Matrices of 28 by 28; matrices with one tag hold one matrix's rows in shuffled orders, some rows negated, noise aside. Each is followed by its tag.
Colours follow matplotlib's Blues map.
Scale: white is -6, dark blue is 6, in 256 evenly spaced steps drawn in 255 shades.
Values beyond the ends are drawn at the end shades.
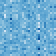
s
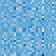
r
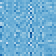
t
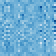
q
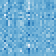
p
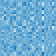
r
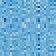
s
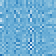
t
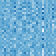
r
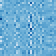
t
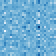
s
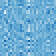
p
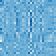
t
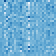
p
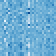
p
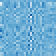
t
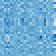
q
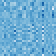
r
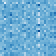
s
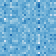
s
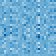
s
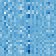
p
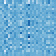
p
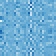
t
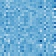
q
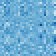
q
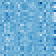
q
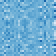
q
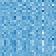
r
